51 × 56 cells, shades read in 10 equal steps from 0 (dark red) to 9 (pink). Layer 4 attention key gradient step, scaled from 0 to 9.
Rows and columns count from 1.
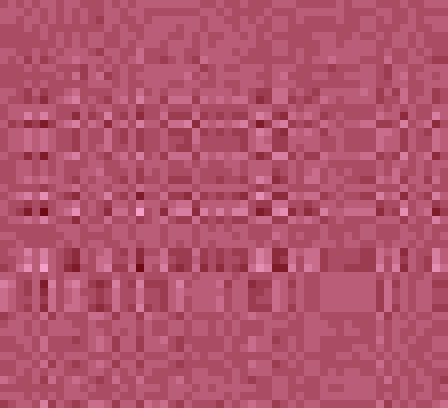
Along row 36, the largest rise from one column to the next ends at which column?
7
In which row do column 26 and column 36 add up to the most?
27
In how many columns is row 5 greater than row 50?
16
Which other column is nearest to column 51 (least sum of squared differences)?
36
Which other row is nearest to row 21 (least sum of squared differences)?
5
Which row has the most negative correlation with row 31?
3
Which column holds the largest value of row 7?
18
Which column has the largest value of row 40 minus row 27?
6
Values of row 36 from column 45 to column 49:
5 5 5 3 6
